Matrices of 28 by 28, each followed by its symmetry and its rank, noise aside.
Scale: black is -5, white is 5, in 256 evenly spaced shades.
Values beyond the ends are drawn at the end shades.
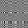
no symmetry, rank one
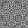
symmetric, rank three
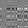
no symmetry, rank one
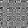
no symmetry, rank three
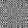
antisymmetric, rank two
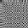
symmetric, rank two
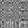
no symmetry, rank three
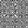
symmetric, rank three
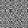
no symmetry, rank three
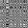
no symmetry, rank two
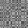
symmetric, rank two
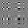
symmetric, rank one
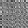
antisymmetric, rank two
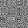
no symmetry, rank three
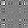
symmetric, rank one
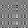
no symmetry, rank one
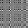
symmetric, rank one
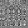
no symmetry, rank three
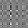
no symmetry, rank one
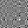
symmetric, rank two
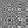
no symmetry, rank three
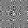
no symmetry, rank three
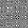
symmetric, rank three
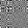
antisymmetric, rank two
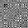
symmetric, rank three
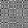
antisymmetric, rank two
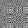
symmetric, rank two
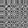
symmetric, rank two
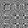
symmetric, rank two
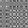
symmetric, rank one
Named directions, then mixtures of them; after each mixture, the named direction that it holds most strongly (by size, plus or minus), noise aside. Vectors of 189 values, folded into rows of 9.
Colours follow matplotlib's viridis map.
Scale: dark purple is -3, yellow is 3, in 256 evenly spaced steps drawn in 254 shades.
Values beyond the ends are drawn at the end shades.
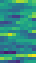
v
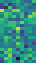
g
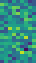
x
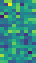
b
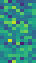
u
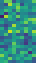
b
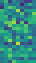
u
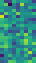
b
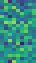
u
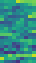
v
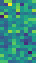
b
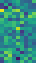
g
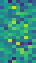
u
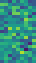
x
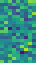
x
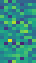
u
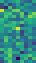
g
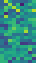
b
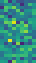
u
